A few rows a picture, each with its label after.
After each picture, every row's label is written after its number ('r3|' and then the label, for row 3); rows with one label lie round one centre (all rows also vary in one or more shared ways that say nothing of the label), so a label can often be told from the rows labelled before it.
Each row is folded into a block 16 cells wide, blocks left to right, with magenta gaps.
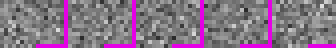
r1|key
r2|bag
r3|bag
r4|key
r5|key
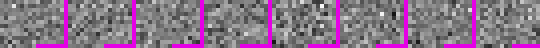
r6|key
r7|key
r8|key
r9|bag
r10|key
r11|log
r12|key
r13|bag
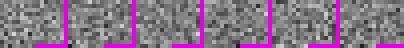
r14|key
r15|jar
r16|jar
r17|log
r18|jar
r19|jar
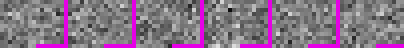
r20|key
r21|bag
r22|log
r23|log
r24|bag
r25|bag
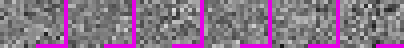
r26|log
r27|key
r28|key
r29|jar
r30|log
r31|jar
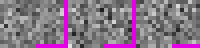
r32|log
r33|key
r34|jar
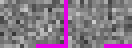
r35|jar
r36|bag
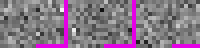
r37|jar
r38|log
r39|key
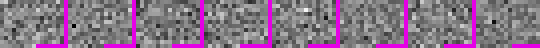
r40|bag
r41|log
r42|bag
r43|key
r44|key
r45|log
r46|log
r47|key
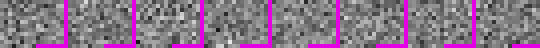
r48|bag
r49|log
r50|jar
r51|jar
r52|key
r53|log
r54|bag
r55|jar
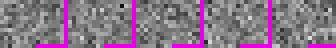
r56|log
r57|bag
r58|key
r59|bag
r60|log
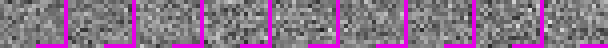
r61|jar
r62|key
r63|log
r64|key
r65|key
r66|log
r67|jar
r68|bag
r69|log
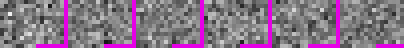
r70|bag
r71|jar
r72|key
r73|log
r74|jar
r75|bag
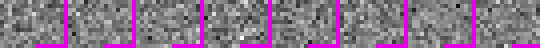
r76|jar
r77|key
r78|bag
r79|jar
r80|jar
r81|key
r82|bag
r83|key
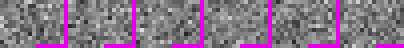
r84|jar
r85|key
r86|log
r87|key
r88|key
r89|log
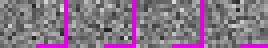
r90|jar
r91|bag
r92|bag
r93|log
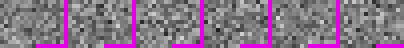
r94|log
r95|jar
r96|key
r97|bag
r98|bag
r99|log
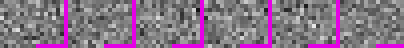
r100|jar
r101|key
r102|key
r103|log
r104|key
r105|bag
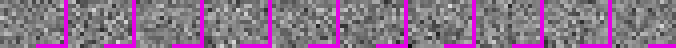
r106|bag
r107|jar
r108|bag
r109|bag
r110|bag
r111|key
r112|jar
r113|key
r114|key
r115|jar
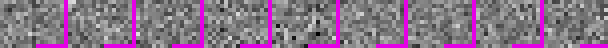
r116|bag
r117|log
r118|bag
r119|log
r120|log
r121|key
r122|jar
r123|jar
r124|jar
